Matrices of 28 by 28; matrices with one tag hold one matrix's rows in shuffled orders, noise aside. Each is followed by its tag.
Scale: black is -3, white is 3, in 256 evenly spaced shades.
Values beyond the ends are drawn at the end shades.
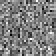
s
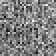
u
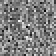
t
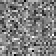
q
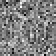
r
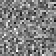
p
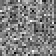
q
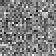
u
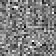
q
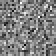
r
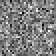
s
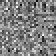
p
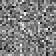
r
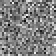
t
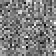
t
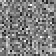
s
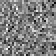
p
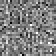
s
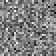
p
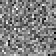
p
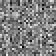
s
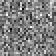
s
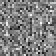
s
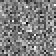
t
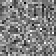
q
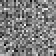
u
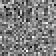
u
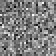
u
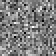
q
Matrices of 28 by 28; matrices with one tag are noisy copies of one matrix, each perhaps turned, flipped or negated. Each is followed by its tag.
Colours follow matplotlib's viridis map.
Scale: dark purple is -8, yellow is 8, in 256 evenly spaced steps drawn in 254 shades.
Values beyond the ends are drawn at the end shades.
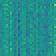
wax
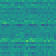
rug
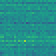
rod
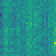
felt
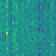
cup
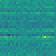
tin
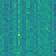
wax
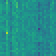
cup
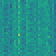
wax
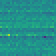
tin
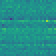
tin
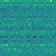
wax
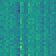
tin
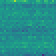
felt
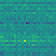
rod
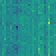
cup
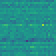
rug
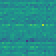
rug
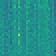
wax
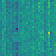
cup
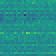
rod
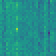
cup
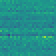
tin
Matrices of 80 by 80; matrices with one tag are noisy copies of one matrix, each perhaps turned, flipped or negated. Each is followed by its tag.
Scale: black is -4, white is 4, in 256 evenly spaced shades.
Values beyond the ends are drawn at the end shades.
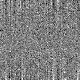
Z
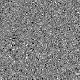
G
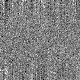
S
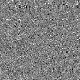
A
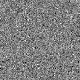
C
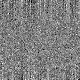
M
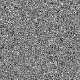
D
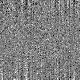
Z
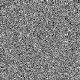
G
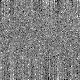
M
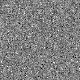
C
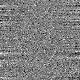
Z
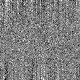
S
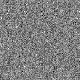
C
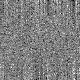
S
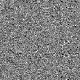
C
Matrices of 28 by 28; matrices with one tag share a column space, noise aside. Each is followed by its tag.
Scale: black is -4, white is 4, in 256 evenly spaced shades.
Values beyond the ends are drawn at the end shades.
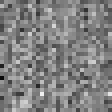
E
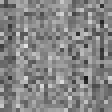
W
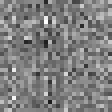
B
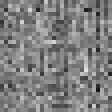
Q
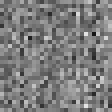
W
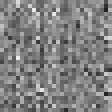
Q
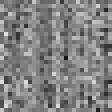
W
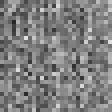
Q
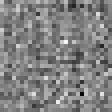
E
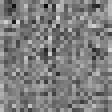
B
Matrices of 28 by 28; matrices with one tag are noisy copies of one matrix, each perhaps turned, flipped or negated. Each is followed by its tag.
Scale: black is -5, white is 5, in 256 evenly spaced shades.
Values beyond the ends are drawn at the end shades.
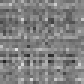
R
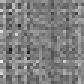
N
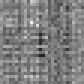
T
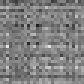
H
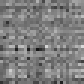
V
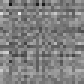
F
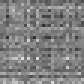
H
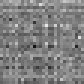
H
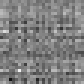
F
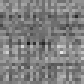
T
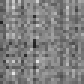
V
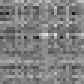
V
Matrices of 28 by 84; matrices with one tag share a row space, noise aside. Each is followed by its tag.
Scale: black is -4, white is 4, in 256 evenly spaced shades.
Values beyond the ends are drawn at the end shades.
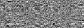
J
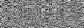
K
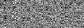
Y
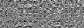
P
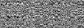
J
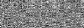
K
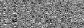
Y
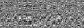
P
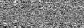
Y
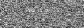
K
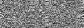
K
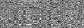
P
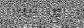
P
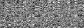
J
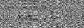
P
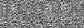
Y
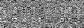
Y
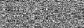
J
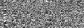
Y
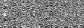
Y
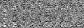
Y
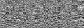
J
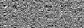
Y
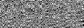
K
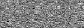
J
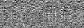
Y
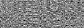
P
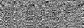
K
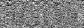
J
